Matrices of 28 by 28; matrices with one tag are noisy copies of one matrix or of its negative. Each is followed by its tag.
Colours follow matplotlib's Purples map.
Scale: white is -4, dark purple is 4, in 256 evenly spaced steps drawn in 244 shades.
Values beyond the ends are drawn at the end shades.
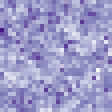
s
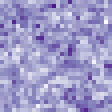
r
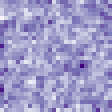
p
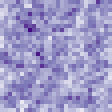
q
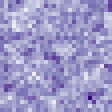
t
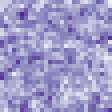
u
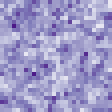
t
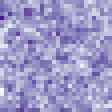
p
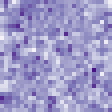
t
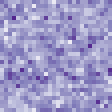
s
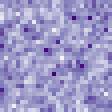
p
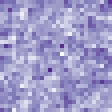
u
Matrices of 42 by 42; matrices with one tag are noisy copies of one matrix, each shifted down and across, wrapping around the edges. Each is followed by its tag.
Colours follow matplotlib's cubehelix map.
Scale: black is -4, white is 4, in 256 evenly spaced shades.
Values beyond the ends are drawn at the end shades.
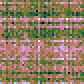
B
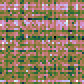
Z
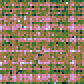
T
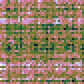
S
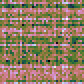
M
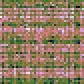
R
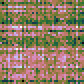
B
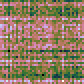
B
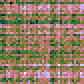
Z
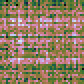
S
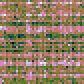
T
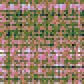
S
